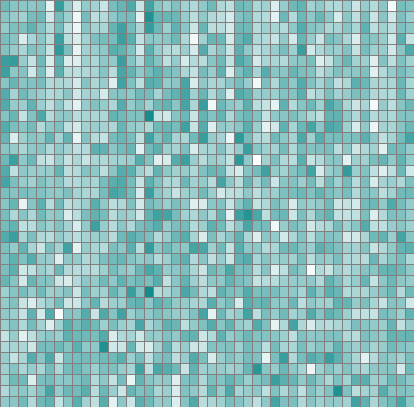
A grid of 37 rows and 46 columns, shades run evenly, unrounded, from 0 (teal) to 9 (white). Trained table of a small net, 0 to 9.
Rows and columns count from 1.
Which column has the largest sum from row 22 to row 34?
3
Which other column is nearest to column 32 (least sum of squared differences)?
37
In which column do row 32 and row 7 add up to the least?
12
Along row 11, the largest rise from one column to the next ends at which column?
18
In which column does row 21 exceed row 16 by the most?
35
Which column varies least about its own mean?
10
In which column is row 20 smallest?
28
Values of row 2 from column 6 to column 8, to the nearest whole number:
7 4 5
